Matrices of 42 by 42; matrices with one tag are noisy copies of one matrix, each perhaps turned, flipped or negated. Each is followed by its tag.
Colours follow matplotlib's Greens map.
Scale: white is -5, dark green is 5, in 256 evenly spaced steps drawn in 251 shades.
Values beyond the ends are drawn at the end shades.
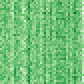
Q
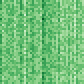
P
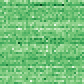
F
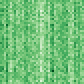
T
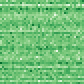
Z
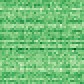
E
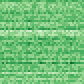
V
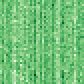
E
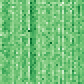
V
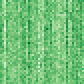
F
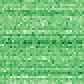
T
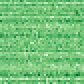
Z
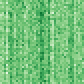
T
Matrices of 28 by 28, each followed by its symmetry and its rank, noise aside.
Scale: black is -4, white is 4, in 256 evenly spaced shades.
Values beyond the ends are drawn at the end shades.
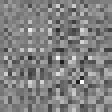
symmetric, rank three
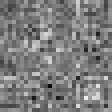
symmetric, rank four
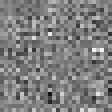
antisymmetric, rank six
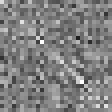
symmetric, rank four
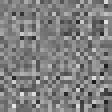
no symmetry, rank three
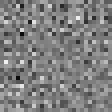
antisymmetric, rank four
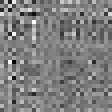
no symmetry, rank three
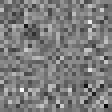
symmetric, rank six
